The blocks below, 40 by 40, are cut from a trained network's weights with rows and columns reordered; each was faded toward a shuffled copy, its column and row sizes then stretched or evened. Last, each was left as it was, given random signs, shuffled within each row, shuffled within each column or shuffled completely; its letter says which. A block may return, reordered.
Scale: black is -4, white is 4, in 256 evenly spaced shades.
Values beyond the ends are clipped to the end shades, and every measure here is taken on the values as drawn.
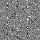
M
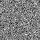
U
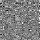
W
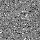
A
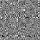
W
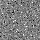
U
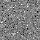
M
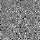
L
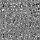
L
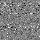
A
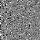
M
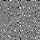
W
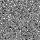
U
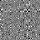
W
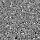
A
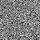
A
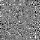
W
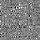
W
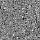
M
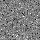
U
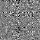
L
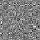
W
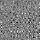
W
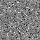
U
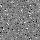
U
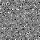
A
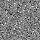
U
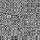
W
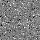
U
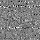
A
